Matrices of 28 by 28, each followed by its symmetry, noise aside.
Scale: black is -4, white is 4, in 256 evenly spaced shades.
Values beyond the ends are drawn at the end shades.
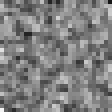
antisymmetric.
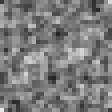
same after a half turn.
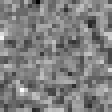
antisymmetric.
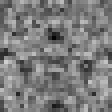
mirrored left to right.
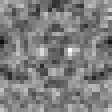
mirrored left to right.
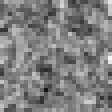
no symmetry.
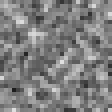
symmetric.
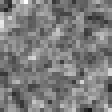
symmetric.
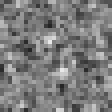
same after a half turn.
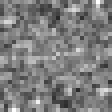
same after a half turn.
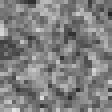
antisymmetric.
